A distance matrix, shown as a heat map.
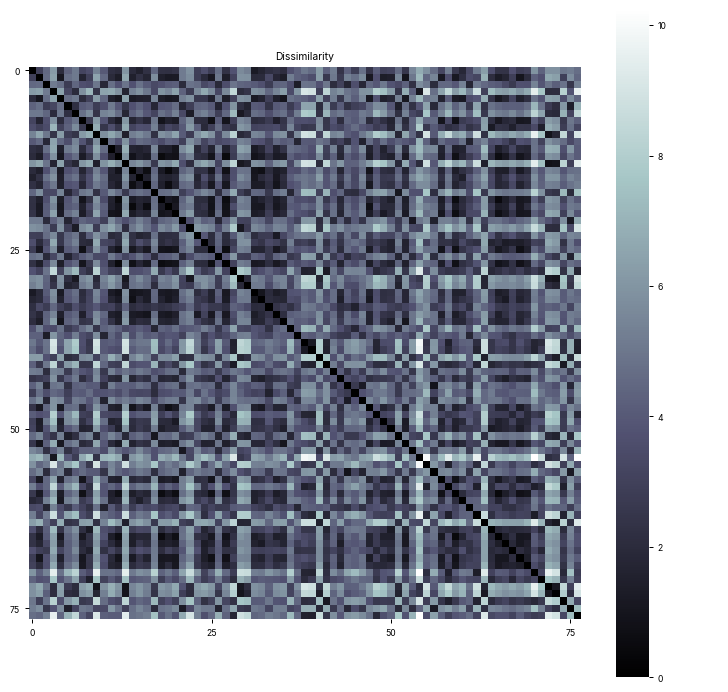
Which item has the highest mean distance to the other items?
54
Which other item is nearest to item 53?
21
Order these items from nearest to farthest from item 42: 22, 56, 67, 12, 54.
56, 67, 12, 22, 54
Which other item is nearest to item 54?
3
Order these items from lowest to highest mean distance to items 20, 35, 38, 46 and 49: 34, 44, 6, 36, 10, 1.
1, 34, 10, 44, 36, 6
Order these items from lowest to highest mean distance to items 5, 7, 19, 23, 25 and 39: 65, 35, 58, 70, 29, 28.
65, 35, 28, 58, 70, 29
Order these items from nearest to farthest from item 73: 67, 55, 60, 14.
14, 67, 60, 55
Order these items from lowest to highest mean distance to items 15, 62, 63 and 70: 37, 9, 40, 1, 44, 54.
1, 37, 44, 40, 9, 54
